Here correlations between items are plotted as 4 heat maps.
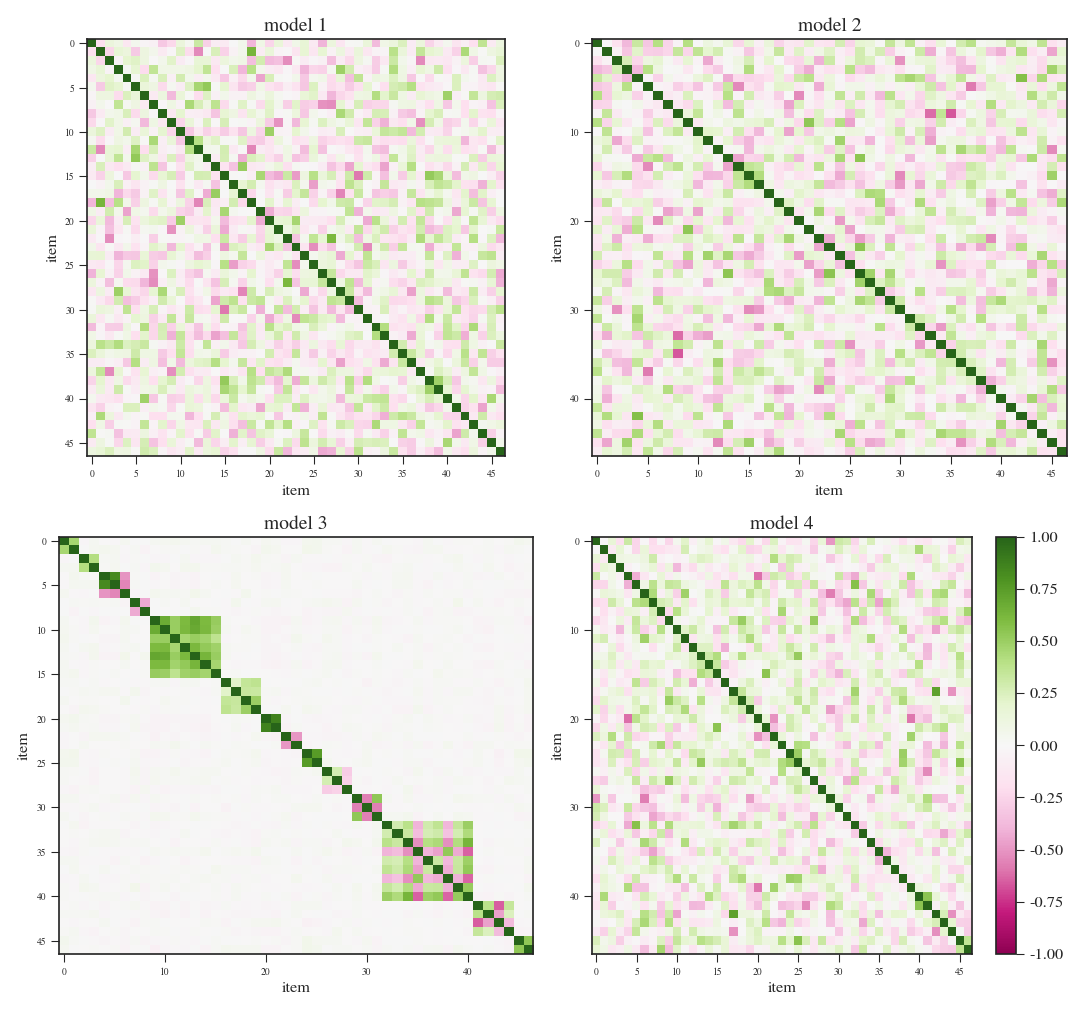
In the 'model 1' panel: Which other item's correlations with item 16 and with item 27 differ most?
22
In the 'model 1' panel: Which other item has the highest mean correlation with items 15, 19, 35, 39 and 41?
36
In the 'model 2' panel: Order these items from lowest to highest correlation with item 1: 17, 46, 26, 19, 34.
19, 34, 17, 46, 26
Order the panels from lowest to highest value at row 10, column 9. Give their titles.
model 1, model 2, model 4, model 3
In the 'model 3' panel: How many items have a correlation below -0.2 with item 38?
7
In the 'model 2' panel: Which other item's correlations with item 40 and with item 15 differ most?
30
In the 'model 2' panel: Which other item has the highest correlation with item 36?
12
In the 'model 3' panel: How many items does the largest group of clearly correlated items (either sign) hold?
9
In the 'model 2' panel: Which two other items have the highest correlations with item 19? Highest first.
22, 33
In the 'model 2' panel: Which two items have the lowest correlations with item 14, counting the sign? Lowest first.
5, 13
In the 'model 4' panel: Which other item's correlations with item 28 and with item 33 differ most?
8
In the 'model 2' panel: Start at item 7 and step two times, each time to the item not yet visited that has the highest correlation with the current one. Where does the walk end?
45
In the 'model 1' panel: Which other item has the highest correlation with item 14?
17
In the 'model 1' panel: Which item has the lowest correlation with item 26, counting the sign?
7
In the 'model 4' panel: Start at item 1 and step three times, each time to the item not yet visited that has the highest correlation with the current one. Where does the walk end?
29
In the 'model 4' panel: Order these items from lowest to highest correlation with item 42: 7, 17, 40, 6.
40, 7, 6, 17
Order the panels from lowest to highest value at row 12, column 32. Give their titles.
model 1, model 2, model 3, model 4
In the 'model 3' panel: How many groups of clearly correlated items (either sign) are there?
14
